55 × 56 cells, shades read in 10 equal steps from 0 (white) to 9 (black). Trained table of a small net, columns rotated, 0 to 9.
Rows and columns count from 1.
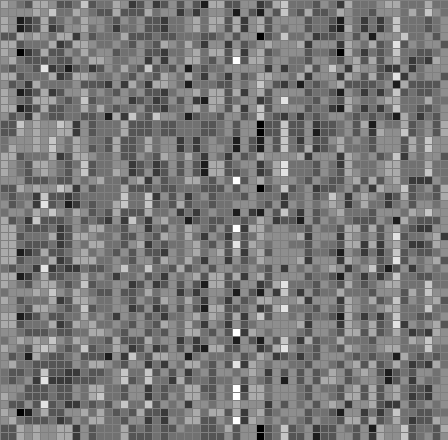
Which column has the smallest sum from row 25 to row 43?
50
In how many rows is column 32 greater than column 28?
21
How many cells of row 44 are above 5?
16
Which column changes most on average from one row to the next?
30
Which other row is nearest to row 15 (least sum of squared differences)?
45
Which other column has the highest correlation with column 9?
8
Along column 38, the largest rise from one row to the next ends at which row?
11
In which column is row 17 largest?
33
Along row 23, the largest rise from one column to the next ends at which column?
31
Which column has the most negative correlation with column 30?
54
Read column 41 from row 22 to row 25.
4 5 6 5
